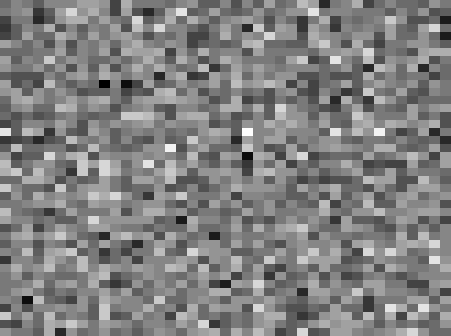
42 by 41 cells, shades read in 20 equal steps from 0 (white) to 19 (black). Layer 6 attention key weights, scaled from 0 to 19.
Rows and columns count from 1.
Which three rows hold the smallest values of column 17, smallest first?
2, 25, 40
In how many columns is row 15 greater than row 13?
19
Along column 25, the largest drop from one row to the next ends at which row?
5
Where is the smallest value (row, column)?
17, 23
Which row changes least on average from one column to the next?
27
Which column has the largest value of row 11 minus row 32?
29
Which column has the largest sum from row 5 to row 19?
41
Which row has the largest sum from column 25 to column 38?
35
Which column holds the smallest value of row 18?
18
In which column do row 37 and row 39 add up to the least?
24
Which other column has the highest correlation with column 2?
16
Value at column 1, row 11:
7
